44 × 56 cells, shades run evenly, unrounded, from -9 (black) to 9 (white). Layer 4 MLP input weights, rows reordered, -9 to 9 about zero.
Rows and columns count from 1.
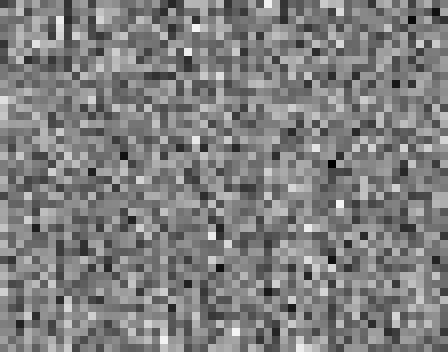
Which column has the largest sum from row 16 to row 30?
39
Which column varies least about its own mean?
2
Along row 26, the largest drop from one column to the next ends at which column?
44
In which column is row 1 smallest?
22
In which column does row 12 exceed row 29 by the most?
28
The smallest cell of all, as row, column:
21, 42
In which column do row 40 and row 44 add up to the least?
5
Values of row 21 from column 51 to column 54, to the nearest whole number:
-5 5 -1 0
